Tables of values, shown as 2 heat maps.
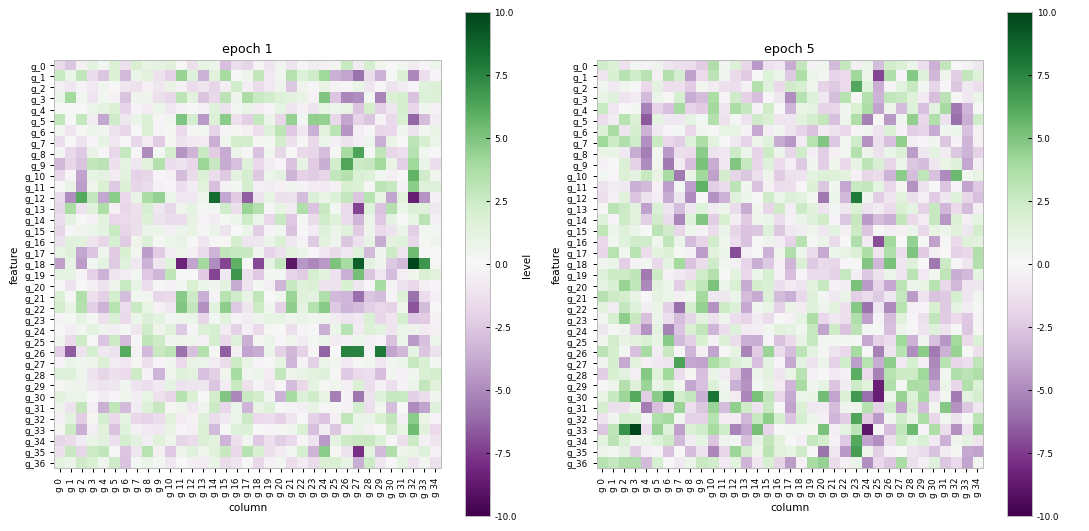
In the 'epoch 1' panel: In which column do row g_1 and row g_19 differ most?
g 27
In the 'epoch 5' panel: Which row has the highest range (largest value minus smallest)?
g_33
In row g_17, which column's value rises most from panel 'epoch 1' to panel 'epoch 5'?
g 28
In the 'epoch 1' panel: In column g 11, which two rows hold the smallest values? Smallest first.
g_18, g_26
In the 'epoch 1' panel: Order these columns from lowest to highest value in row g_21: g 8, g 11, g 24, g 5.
g 8, g 5, g 24, g 11
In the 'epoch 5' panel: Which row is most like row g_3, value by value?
g_0
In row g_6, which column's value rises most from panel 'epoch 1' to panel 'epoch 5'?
g 26
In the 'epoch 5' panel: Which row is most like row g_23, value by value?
g_13
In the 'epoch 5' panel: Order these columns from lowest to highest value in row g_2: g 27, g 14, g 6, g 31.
g 6, g 31, g 27, g 14
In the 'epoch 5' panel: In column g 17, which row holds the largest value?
g_17
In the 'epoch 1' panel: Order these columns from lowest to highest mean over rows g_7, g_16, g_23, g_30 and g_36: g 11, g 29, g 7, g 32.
g 29, g 32, g 7, g 11
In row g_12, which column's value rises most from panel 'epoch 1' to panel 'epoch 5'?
g 32
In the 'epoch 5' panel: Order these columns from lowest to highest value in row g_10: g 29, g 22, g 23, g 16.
g 16, g 23, g 22, g 29
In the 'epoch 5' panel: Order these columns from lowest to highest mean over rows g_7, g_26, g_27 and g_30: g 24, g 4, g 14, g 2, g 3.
g 24, g 4, g 14, g 2, g 3
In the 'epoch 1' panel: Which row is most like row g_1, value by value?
g_21
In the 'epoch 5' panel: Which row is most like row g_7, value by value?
g_36
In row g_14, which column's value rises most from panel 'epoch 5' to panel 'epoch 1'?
g 24
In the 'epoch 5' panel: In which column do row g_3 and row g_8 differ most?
g 9
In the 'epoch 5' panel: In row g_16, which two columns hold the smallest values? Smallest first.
g 25, g 30
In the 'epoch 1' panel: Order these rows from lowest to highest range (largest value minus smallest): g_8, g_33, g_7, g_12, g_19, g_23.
g_23, g_7, g_33, g_8, g_19, g_12
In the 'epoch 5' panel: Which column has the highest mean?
g 23
